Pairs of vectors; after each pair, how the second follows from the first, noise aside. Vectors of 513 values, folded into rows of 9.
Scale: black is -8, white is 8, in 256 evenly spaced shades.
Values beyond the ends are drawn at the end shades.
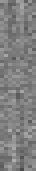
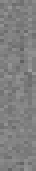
wrapped around, negated, shrunk.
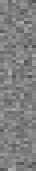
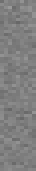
wrapped around, shrunk.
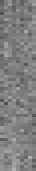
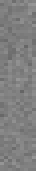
wrapped around, negated, shrunk.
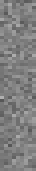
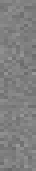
reversed, shrunk.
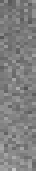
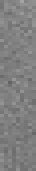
reversed, shrunk.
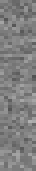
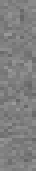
wrapped around, shrunk.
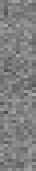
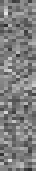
negated, scaled up.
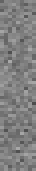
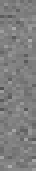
reversed, negated, partly zeroed.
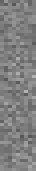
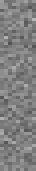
shuffled.
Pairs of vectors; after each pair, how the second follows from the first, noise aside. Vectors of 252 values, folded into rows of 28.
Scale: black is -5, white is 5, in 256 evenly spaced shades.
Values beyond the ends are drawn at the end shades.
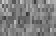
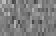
partly zeroed.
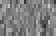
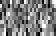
negated, scaled up.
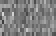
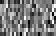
reversed, scaled up.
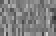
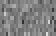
partly zeroed.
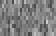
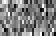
reversed, scaled up.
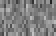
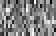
scaled up.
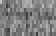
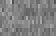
wrapped around, negated, shrunk.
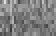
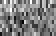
scaled up.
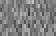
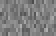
negated, shrunk.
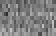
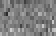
partly zeroed.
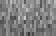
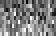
reversed, scaled up.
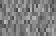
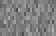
shrunk.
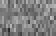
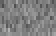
negated, shrunk.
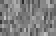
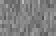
negated, shrunk.
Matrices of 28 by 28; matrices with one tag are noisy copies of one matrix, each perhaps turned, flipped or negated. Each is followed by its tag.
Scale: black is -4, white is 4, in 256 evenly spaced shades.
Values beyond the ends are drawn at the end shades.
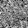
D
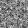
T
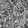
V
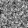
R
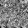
D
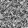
R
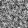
T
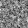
T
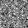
R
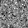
R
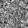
D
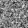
R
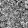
D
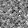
T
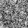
V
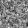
T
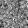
D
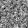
R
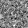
R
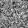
R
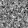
T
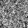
V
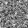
R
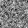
R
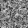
T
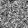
R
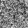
V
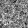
V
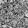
V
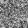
D
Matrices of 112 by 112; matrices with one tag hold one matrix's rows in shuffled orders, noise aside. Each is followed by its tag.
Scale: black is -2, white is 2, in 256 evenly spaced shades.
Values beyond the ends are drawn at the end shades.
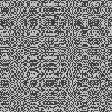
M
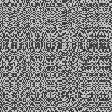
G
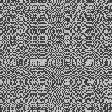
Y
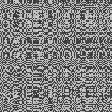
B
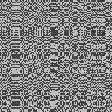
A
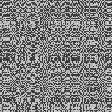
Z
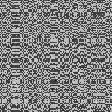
A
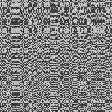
A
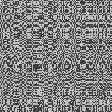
B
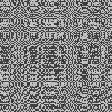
M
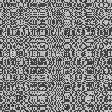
Y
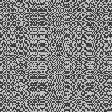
Y
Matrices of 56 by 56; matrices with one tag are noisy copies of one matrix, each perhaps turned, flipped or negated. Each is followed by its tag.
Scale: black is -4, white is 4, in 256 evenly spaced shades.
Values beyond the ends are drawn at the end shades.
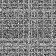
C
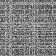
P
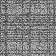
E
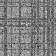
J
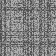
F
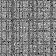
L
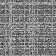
P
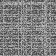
P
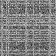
E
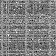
E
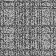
E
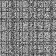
L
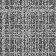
P
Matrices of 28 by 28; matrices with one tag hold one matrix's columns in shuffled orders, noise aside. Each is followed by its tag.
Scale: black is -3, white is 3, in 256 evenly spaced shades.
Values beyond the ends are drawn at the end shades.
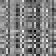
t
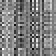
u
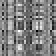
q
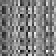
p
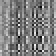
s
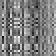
s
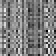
t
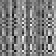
s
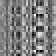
p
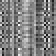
u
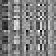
q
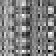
p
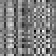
t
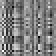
s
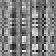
s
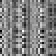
t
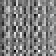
p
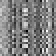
t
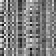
u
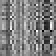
q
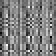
s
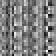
p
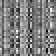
t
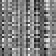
u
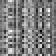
t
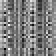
u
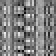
p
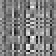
s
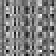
p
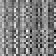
t
